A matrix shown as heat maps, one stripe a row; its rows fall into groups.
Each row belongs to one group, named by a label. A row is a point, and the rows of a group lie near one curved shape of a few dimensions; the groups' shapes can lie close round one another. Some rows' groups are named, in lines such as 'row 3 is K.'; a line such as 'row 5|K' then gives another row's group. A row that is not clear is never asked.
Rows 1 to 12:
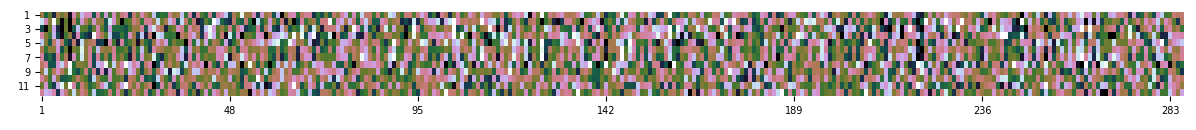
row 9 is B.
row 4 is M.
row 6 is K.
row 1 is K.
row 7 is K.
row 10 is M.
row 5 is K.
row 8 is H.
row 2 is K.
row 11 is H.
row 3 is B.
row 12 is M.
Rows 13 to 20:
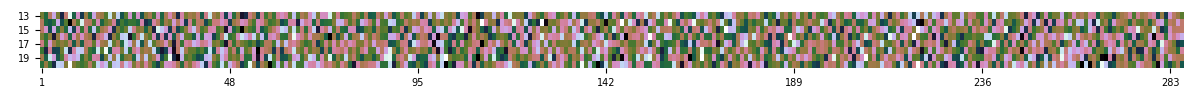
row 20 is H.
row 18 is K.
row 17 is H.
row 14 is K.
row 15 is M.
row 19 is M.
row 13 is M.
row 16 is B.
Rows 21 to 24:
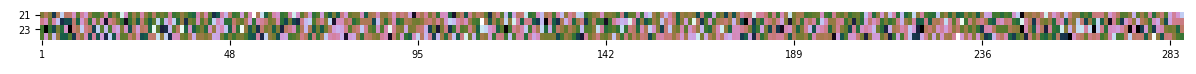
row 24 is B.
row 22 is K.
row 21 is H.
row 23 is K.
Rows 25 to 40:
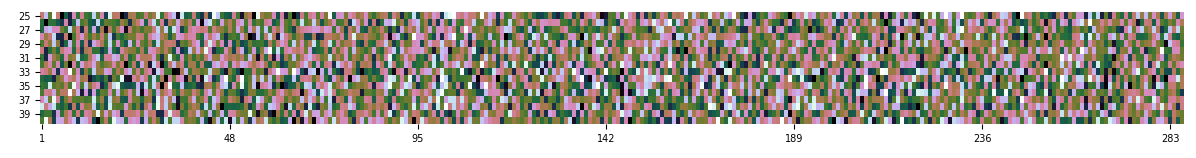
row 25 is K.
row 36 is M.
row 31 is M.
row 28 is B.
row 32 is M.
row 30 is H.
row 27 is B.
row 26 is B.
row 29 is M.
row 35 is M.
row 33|M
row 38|K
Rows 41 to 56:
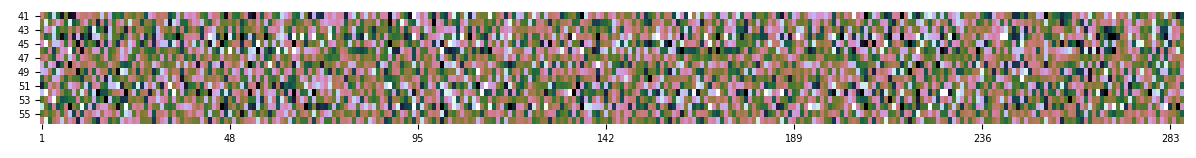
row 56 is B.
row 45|B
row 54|B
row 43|M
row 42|B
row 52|M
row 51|M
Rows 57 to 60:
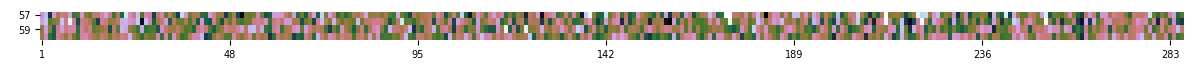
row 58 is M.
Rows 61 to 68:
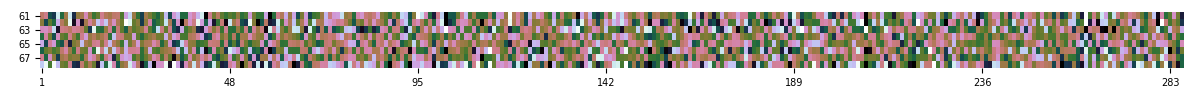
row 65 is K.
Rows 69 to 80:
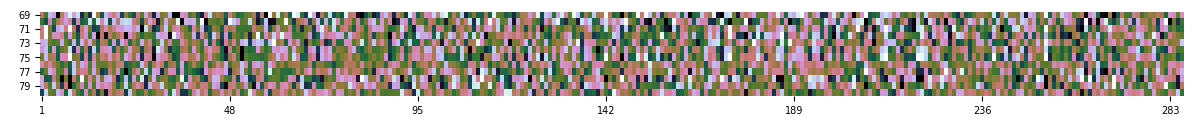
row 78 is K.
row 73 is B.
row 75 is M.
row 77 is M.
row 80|B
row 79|B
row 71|M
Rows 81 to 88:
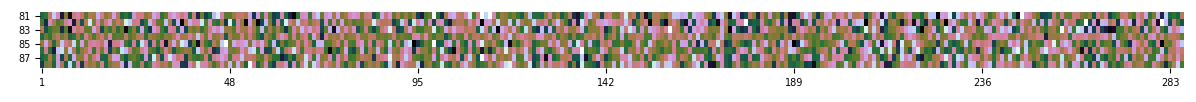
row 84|B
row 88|B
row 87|M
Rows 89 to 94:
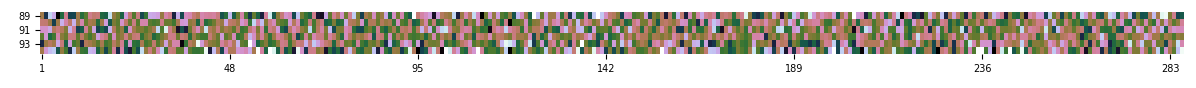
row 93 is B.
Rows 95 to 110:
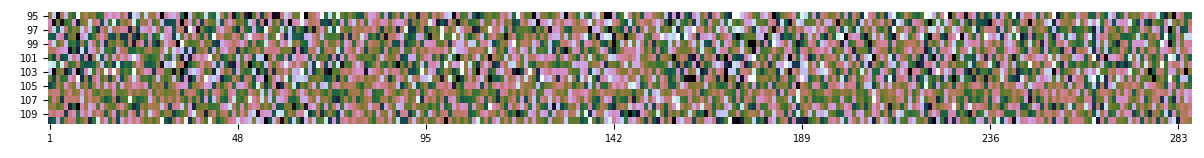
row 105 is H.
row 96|K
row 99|M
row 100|K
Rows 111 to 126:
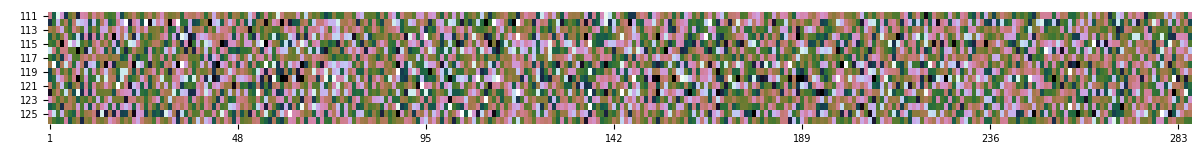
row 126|B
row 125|M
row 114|B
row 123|B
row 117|B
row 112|M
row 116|K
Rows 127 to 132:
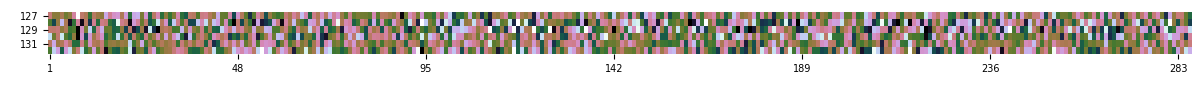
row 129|M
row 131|M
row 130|K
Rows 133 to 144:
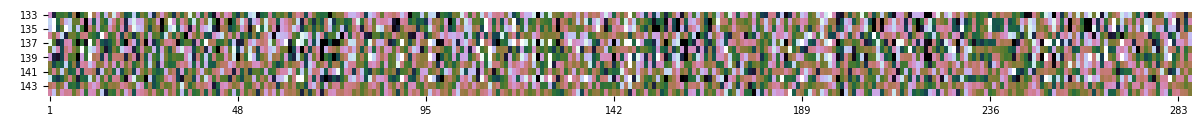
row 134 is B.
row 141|M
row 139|K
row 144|M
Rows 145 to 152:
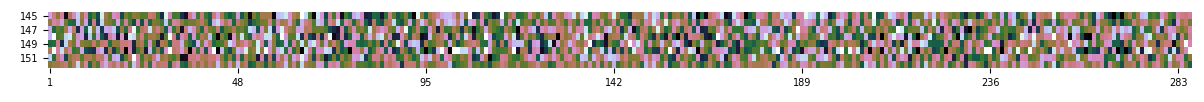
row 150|B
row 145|M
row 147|B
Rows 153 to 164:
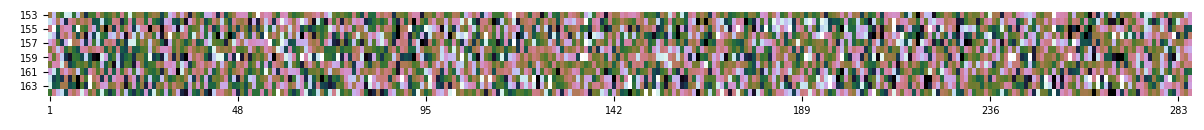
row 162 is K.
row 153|B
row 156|B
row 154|M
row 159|M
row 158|B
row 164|M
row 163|K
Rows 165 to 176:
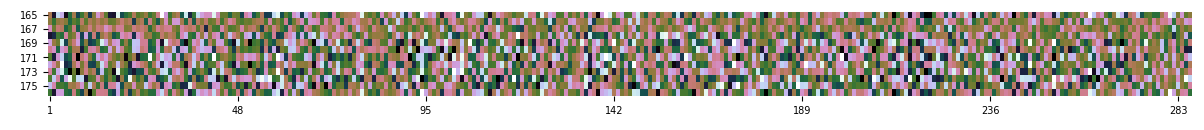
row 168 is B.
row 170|B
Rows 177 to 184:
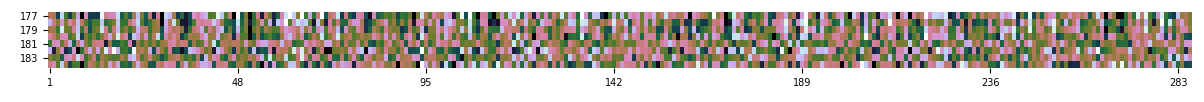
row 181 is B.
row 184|B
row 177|M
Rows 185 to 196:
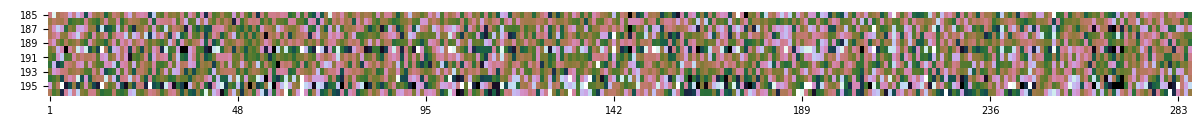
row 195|M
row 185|M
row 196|H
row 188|M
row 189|M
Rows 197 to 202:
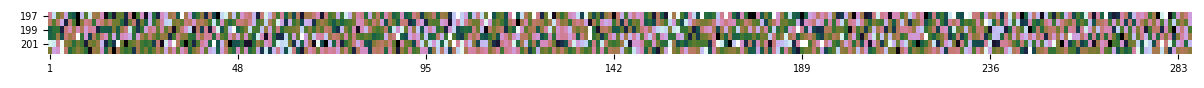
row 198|B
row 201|K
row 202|B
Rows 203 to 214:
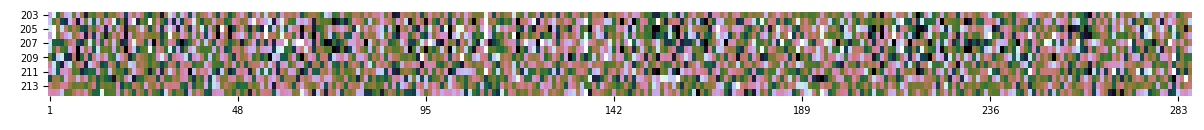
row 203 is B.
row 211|B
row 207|K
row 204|B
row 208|B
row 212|B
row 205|B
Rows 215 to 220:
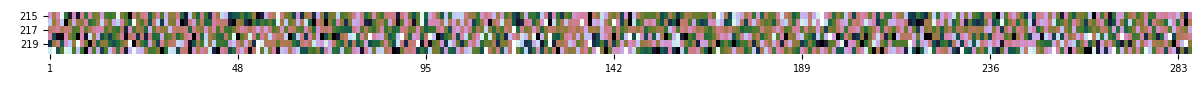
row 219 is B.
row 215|K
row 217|B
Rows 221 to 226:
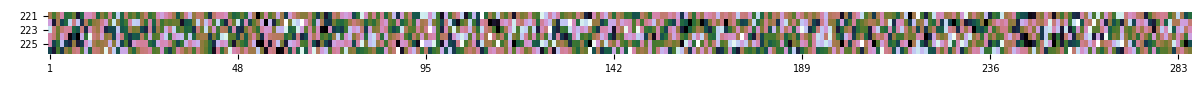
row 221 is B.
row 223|K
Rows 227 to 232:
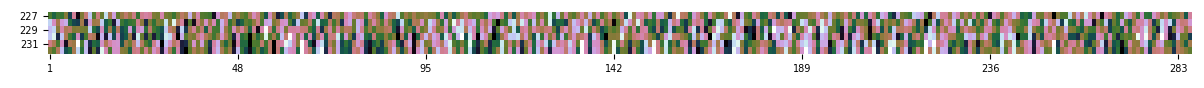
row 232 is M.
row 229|M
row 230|M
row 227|K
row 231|M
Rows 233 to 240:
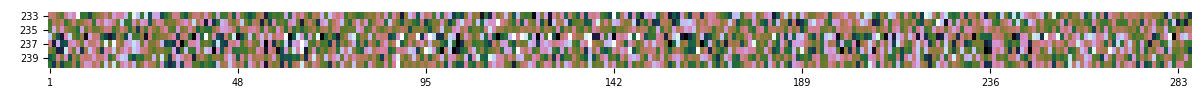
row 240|K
